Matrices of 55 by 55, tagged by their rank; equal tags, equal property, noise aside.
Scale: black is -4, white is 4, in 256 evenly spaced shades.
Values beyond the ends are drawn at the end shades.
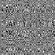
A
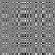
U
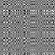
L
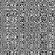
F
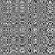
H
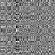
H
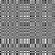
U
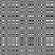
U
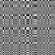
U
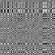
U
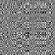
H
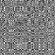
F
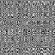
A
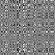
H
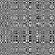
L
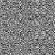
A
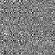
A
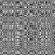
H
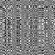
H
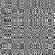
H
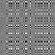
U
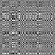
L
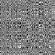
F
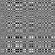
U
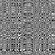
H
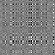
U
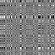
U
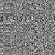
A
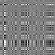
U
